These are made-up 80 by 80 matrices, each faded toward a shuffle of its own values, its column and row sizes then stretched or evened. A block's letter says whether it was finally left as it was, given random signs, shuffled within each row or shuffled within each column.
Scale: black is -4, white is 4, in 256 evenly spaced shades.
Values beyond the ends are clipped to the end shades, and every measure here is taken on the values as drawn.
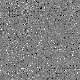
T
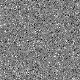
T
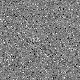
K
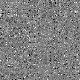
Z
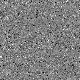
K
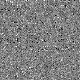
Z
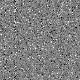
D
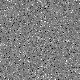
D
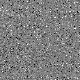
T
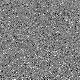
K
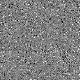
Z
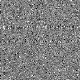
Z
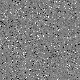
D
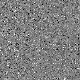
T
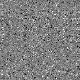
Z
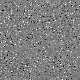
K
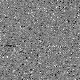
K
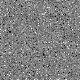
T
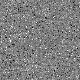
D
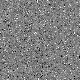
D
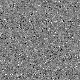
K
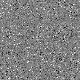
T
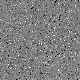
D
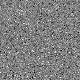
K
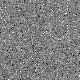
D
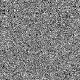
Z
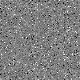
D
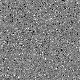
K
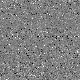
K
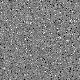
D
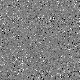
T
